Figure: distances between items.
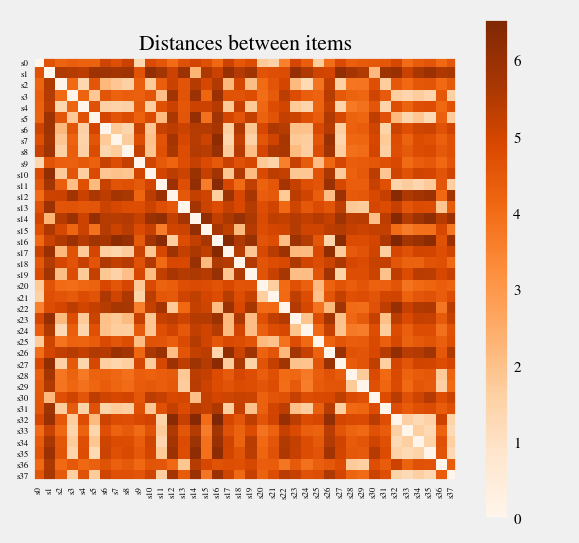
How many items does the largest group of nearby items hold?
12
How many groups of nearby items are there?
7
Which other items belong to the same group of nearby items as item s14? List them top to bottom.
s1, s30
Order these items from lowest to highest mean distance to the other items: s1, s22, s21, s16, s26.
s21, s22, s26, s16, s1
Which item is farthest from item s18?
s14
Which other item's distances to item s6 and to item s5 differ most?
s35
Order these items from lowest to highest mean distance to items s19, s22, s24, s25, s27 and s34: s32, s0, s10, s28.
s10, s0, s28, s32
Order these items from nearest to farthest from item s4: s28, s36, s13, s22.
s28, s36, s13, s22
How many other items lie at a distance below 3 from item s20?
4
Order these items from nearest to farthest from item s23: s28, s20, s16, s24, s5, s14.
s24, s28, s20, s5, s14, s16
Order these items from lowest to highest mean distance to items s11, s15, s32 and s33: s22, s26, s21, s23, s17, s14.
s21, s17, s23, s22, s26, s14
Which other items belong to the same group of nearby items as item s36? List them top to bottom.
s13, s28, s29
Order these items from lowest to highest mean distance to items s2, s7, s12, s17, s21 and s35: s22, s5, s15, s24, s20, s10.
s24, s10, s20, s5, s22, s15
